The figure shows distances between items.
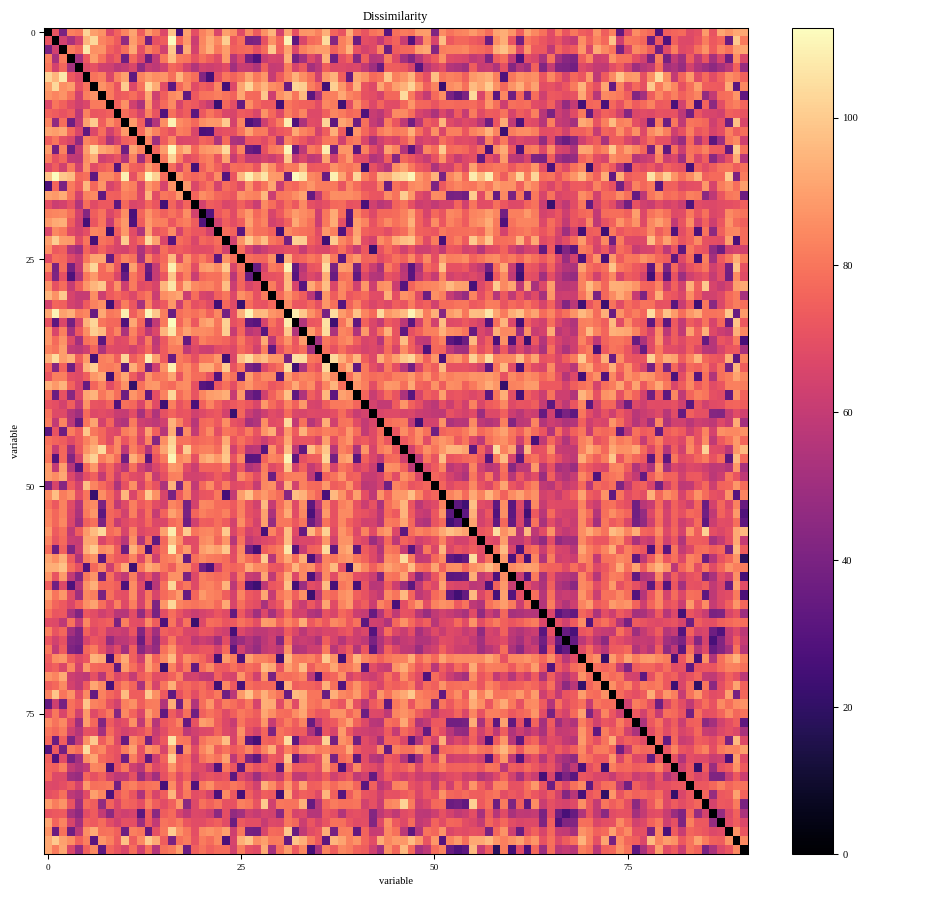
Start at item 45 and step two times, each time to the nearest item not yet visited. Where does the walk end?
14
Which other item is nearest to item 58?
90
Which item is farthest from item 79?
5
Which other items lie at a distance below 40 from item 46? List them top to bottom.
28, 33, 55
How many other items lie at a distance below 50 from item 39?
5
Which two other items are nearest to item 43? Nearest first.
48, 4
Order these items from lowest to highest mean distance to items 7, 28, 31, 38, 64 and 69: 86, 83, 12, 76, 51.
86, 12, 76, 51, 83
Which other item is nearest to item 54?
52
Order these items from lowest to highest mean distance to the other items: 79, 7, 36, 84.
84, 7, 79, 36
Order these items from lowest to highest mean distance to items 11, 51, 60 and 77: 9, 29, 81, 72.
29, 9, 81, 72
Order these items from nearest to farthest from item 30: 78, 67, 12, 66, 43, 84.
84, 67, 12, 66, 43, 78
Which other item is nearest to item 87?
66
